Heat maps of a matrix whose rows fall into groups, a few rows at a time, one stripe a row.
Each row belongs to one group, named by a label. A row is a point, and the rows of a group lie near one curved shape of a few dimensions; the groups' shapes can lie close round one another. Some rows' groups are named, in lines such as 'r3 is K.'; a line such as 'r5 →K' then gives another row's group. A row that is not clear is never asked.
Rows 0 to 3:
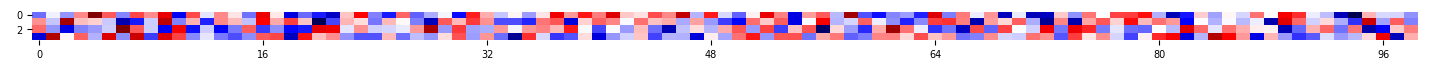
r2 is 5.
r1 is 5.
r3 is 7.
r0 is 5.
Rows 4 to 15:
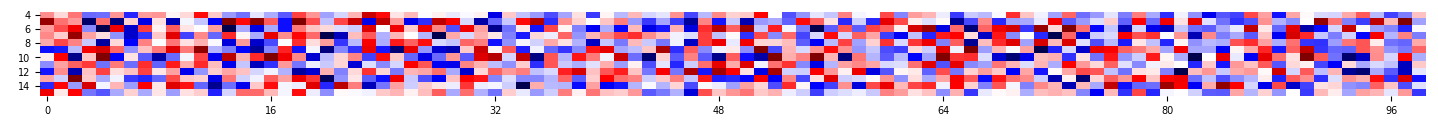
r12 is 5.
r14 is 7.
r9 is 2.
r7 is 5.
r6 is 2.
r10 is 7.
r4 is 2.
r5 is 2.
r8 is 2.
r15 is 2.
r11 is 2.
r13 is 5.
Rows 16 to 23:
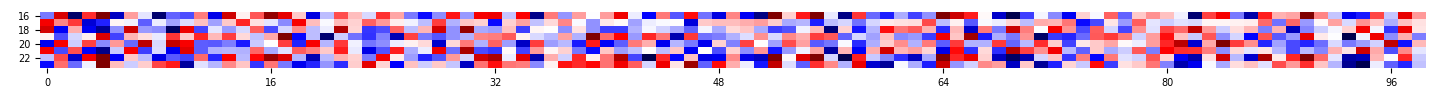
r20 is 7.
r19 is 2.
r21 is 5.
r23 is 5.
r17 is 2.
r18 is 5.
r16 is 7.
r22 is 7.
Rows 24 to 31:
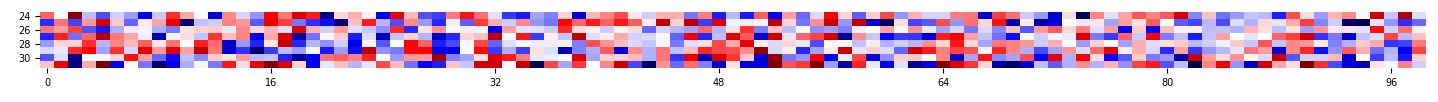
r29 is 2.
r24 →5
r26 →2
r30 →5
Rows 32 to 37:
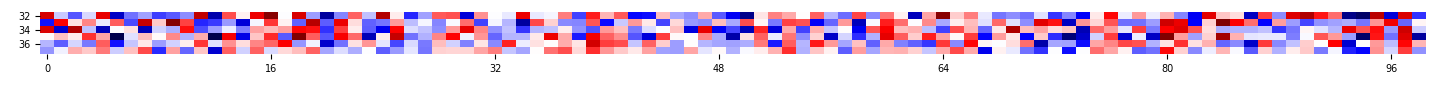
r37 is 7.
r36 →2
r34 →5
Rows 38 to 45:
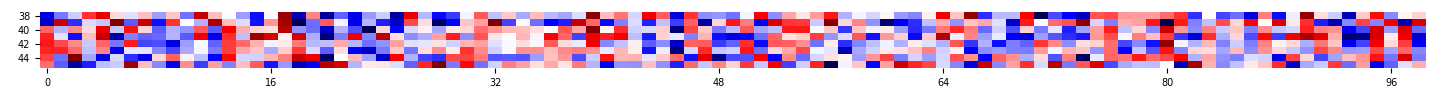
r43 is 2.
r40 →2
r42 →2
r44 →5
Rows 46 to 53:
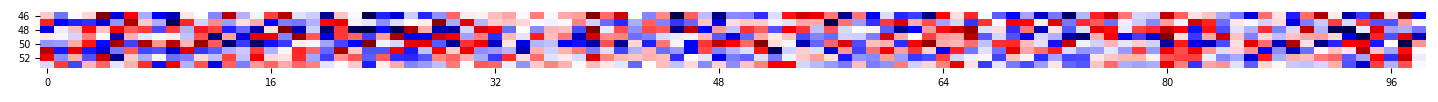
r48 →2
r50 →2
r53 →7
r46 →2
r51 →5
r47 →5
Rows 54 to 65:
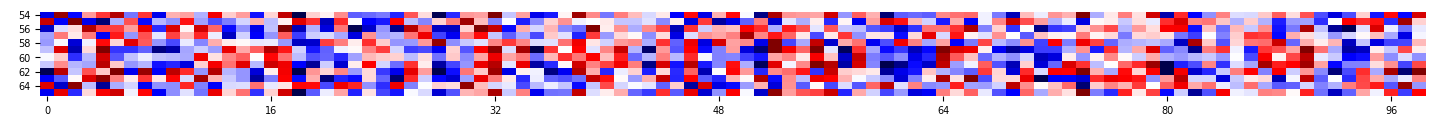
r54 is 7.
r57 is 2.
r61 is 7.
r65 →7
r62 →7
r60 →7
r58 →5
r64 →5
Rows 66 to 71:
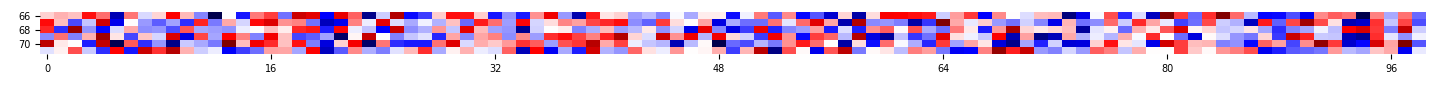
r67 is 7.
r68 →5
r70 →2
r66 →7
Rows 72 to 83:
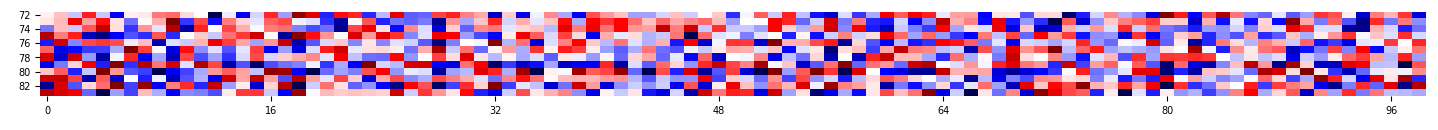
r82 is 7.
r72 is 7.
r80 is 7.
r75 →2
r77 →5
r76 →7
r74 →5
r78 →5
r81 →2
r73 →5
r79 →2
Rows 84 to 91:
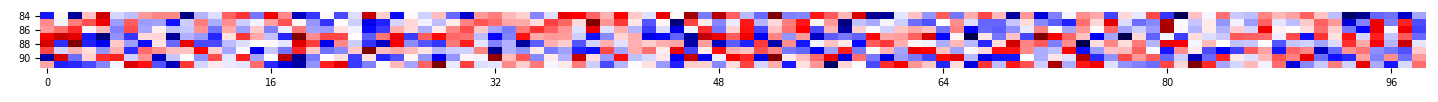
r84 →5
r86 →2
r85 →2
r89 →2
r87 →2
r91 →5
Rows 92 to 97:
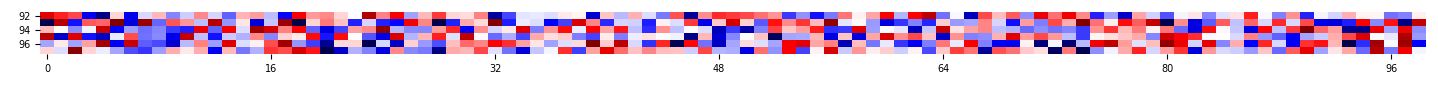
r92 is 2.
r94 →7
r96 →2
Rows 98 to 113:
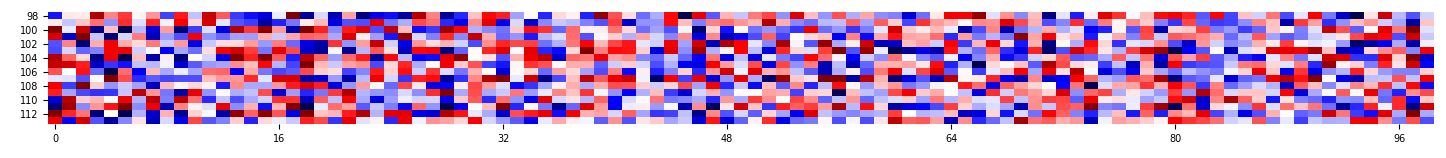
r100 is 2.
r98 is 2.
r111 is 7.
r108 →5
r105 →2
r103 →7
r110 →7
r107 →7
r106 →2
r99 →2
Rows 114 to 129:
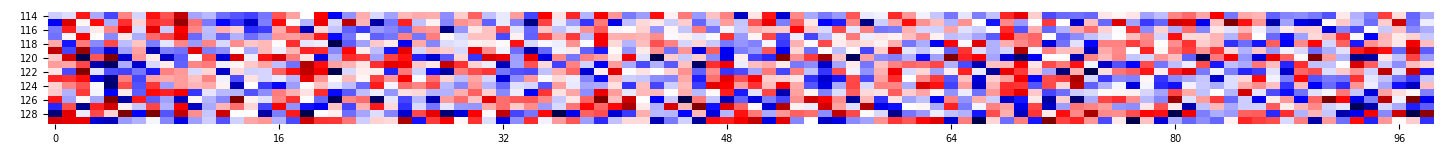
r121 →2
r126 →2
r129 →2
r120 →7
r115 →7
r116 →7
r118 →2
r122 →5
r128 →7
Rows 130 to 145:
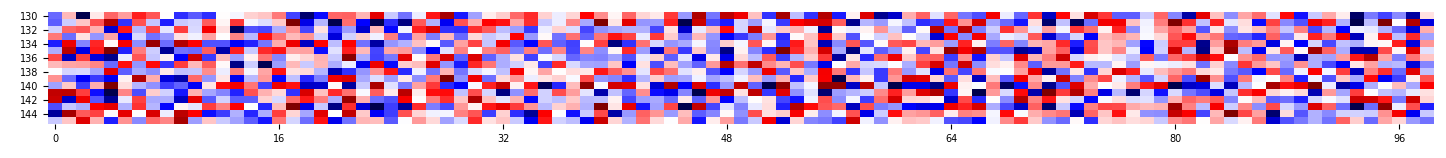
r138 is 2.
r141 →2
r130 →5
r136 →5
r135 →7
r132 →2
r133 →2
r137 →2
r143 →2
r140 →7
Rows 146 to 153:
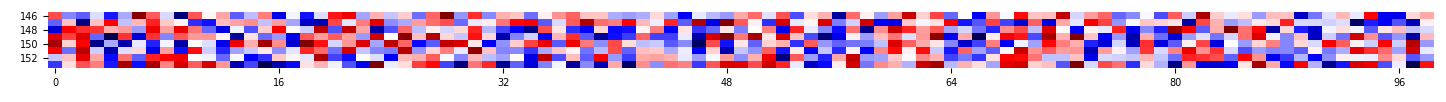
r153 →2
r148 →7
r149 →2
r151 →5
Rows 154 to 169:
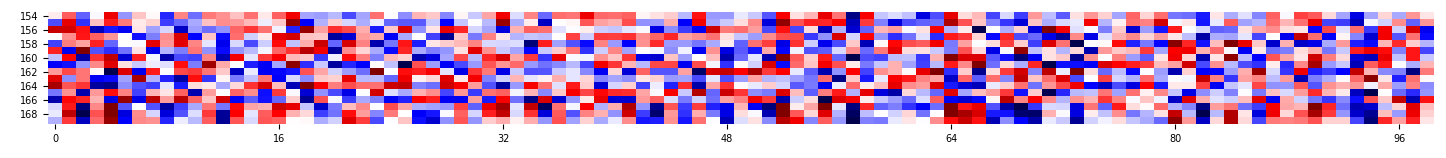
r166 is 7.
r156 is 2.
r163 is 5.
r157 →5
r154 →7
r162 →2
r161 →2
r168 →7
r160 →7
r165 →5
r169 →7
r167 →7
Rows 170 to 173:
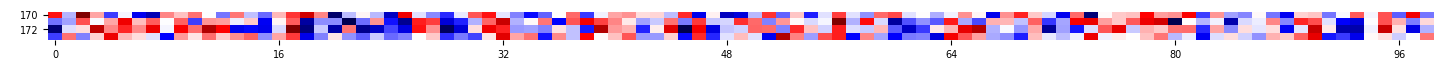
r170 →5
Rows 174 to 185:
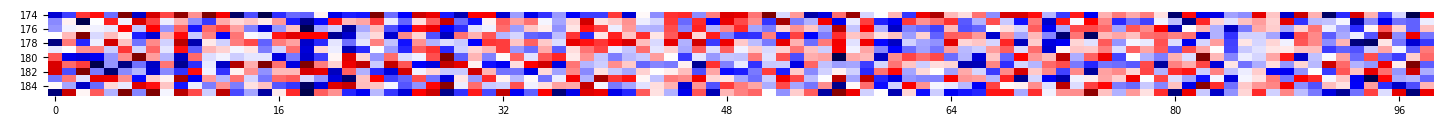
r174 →2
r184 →5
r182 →5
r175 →5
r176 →7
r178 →5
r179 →7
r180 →5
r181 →2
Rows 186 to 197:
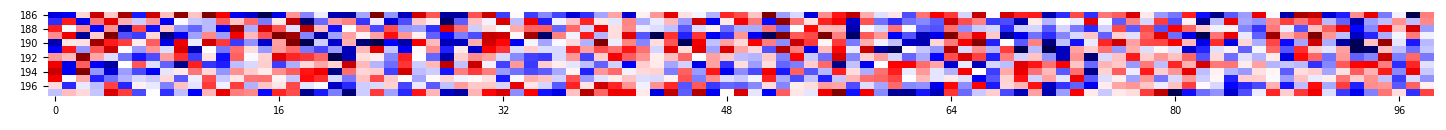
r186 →2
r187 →7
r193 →5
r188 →2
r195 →2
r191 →5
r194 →5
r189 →7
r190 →2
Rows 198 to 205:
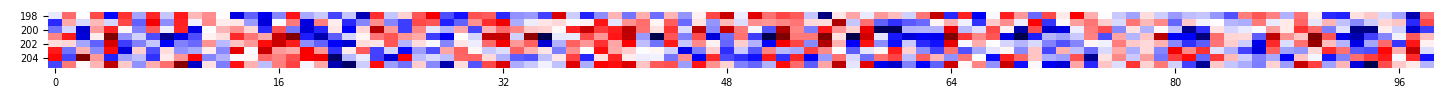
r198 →2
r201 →7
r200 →5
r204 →5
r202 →7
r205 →5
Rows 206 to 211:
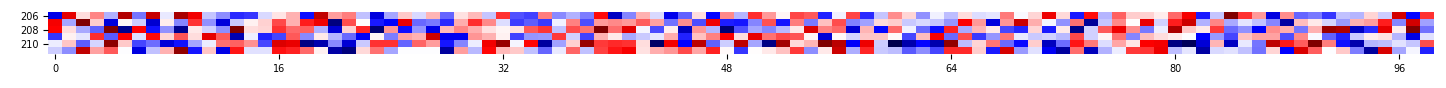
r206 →7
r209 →2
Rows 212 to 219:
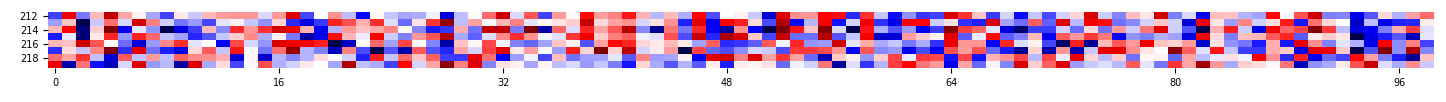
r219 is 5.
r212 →7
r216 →5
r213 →5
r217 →2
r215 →5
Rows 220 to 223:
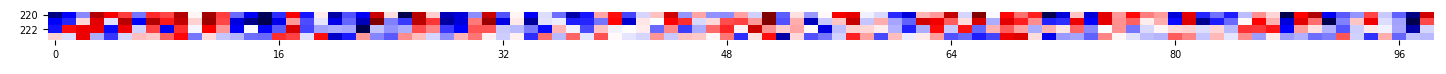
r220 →2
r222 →2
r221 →2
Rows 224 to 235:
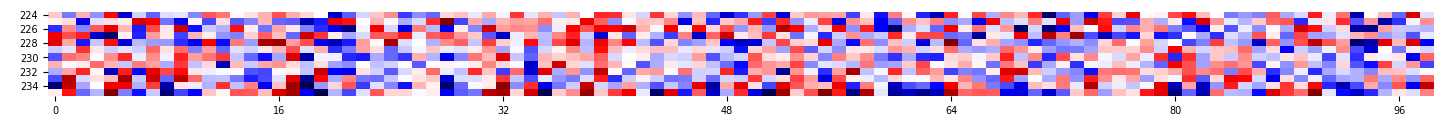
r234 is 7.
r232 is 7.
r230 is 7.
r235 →7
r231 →7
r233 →7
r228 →7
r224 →2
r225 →5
